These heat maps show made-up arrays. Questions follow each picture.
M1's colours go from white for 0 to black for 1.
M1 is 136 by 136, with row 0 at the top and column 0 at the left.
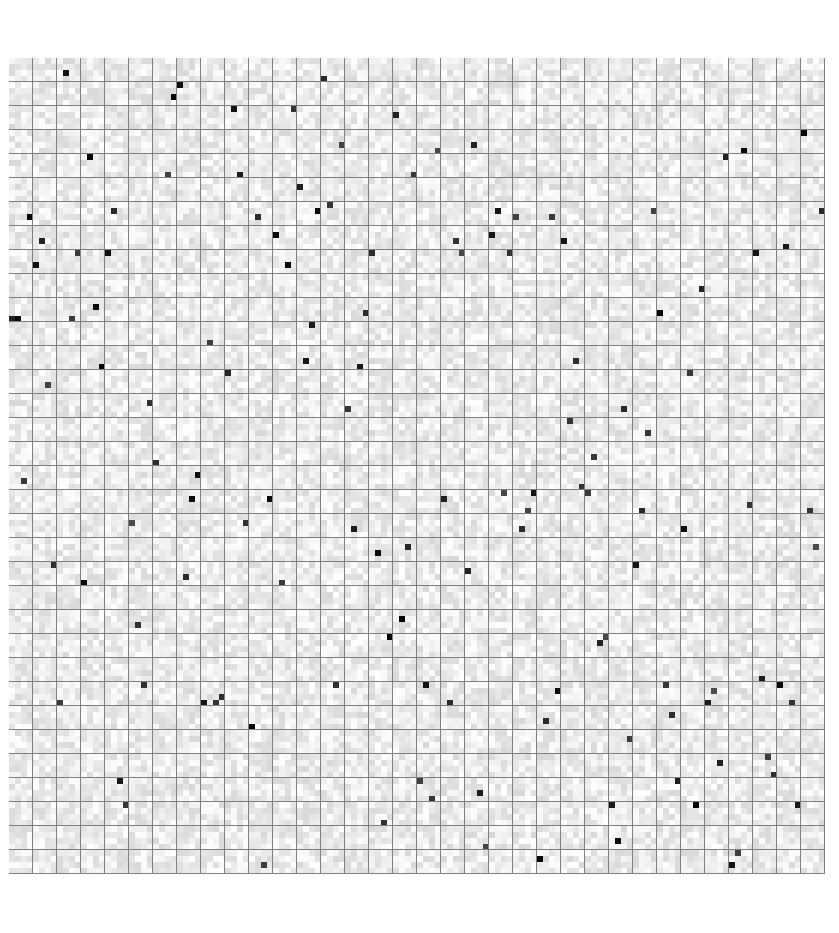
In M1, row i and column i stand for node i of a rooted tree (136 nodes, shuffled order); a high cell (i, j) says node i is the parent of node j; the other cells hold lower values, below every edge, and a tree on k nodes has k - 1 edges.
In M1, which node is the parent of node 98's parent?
66
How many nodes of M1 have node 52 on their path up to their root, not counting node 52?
4
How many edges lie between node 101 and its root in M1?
3
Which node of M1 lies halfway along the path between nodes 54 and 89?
109
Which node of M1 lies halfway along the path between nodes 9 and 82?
74
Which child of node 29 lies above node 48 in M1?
44
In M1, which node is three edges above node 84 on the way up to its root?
124
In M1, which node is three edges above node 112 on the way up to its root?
15
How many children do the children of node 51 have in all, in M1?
4
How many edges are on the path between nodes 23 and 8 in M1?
8
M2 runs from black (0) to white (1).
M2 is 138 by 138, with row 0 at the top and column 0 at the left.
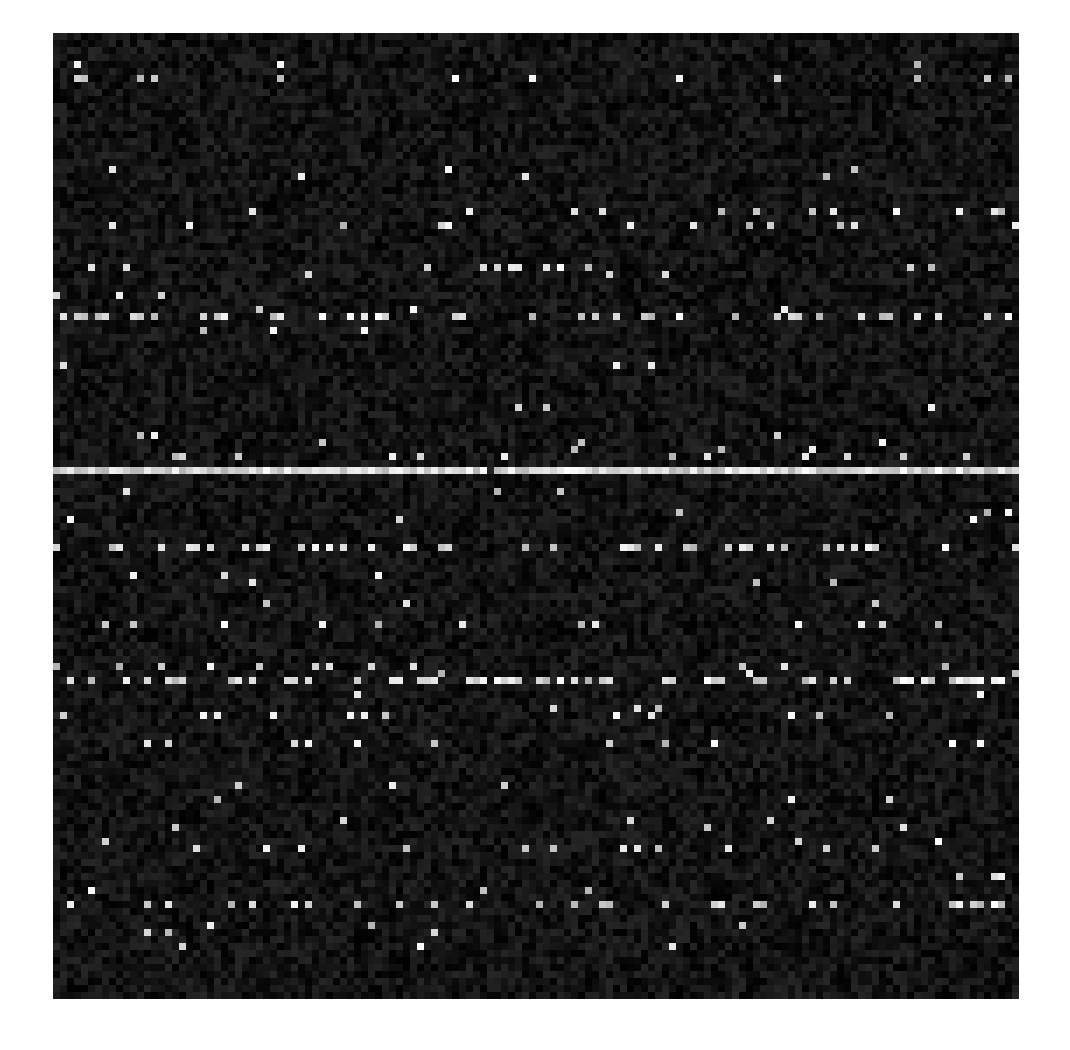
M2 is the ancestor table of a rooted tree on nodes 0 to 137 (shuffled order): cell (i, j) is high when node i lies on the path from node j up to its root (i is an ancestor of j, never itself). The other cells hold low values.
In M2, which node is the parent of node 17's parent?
60
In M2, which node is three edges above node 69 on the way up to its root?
62
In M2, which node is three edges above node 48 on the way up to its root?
92
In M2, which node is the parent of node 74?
59
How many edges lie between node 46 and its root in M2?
4
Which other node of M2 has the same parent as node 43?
132
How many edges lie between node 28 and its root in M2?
5
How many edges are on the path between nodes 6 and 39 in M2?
5
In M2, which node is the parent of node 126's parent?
84
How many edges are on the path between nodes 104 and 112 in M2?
5
